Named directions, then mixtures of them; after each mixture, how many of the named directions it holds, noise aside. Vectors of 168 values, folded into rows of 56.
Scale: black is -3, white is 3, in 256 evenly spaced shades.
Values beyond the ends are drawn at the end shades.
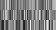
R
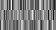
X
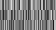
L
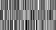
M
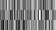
two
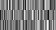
four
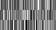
one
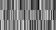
four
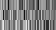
two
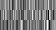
two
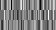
one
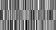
one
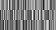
four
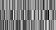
three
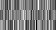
two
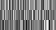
three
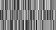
two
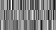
one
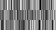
three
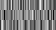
one
